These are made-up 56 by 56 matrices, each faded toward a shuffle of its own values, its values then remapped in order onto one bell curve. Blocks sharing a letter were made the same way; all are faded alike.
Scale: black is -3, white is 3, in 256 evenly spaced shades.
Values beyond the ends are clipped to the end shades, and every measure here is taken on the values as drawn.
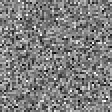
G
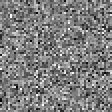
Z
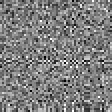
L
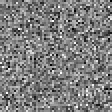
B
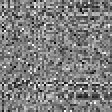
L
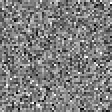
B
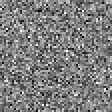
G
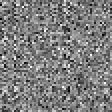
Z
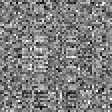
L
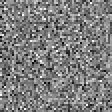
B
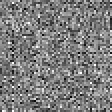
Z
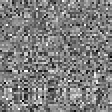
L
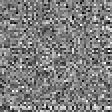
L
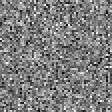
B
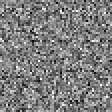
G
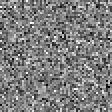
G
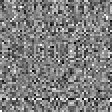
L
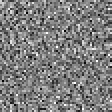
Z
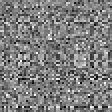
L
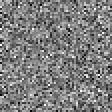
B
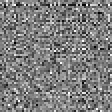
L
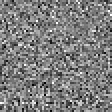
G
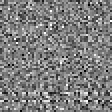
L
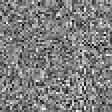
Z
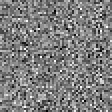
Z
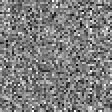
B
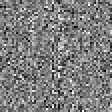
Z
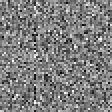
B
